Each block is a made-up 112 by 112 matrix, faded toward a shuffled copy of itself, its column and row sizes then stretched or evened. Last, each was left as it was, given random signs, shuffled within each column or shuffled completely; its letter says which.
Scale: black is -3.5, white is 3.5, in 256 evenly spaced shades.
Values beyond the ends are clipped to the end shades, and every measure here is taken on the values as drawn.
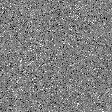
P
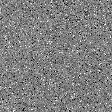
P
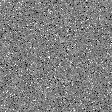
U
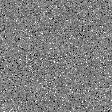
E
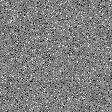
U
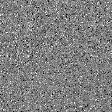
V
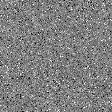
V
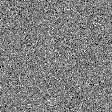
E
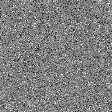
E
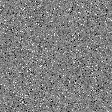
P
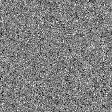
P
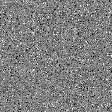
V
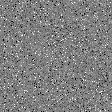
P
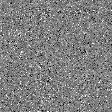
E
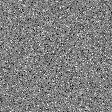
U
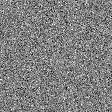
U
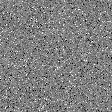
U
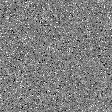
U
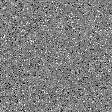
P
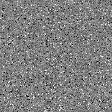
V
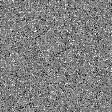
E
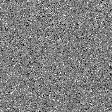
P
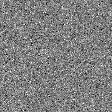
P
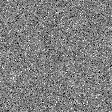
U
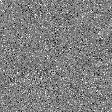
V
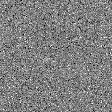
V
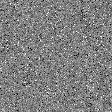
P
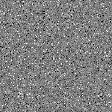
V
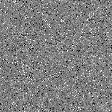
V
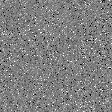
V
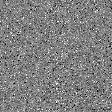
E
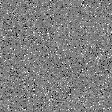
V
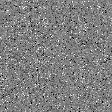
V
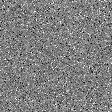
U
